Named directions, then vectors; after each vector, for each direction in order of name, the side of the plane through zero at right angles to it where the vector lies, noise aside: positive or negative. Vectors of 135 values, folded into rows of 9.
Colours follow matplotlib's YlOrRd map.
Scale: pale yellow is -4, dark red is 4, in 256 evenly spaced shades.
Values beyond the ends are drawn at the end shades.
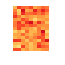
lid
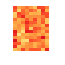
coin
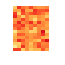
negative, positive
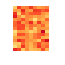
negative, positive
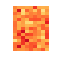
negative, negative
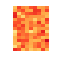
negative, positive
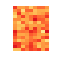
positive, negative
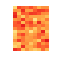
negative, positive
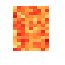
negative, positive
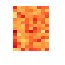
positive, negative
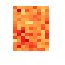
negative, negative
